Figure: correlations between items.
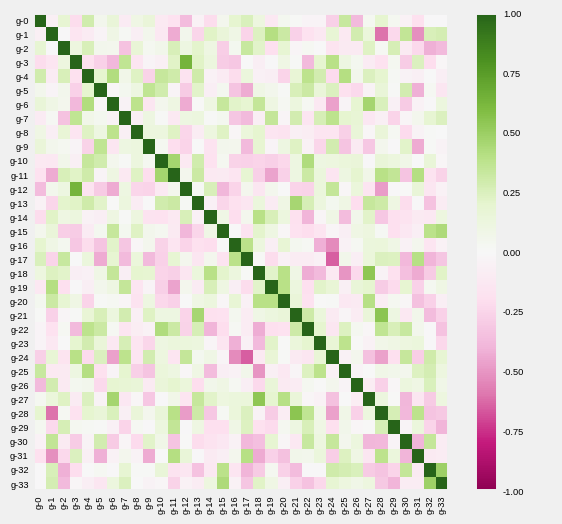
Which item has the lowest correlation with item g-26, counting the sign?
g-0
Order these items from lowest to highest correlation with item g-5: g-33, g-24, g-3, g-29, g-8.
g-3, g-33, g-29, g-8, g-24
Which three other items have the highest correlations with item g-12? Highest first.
g-3, g-24, g-14
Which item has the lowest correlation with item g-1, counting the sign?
g-28
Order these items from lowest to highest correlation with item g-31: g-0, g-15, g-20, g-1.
g-1, g-20, g-0, g-15
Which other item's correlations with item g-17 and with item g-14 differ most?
g-24
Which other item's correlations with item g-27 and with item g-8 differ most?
g-20
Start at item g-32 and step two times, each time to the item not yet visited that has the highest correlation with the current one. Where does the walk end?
g-15
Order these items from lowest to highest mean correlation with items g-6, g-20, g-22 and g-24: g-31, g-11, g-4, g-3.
g-31, g-3, g-11, g-4
